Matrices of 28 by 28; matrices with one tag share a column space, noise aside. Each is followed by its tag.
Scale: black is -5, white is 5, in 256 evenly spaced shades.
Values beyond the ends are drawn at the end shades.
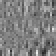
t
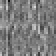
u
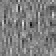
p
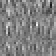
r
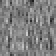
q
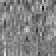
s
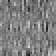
t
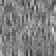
s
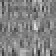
t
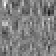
r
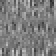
t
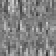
t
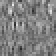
r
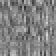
s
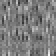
s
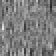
t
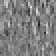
r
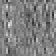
p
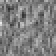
p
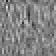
p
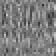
p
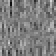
t
